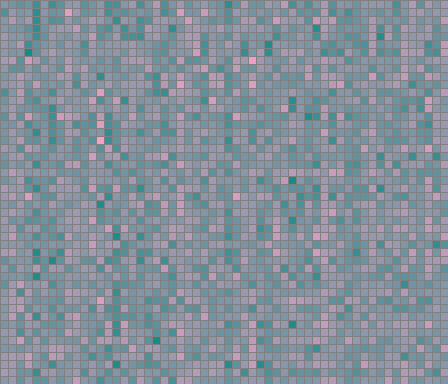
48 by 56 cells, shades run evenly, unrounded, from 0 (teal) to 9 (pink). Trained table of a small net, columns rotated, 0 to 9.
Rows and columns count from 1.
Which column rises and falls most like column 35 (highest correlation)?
40
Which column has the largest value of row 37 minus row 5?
48
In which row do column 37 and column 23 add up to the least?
23
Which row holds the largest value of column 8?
15
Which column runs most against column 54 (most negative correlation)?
37
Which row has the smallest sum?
16
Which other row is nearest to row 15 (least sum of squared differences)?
25
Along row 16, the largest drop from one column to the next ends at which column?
14
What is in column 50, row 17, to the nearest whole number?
3
